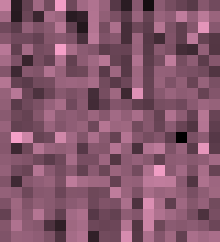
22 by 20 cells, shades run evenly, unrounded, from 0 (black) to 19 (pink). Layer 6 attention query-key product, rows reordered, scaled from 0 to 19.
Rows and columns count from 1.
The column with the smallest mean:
2
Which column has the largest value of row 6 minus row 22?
9
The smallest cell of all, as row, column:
13, 17
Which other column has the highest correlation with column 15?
4
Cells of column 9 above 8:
18
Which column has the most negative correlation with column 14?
6
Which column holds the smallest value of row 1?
14
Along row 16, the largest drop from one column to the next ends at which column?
16
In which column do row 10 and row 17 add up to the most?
19
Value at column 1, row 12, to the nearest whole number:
12
